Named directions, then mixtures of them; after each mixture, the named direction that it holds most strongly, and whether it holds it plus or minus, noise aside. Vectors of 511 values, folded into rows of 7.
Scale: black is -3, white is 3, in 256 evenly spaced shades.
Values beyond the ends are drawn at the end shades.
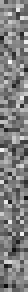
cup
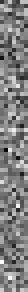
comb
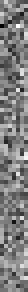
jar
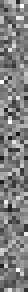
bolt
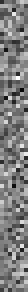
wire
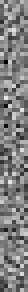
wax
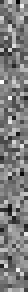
bolt, plus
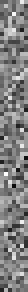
wire, plus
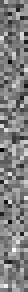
cup, minus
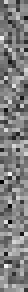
cup, minus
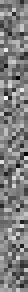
wire, minus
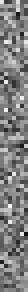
cup, plus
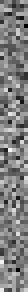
comb, plus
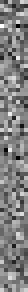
comb, plus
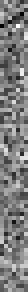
jar, plus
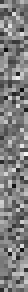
wire, plus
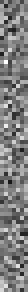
wax, minus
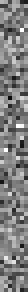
comb, minus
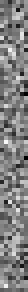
cup, minus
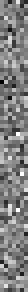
bolt, minus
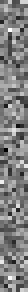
comb, plus
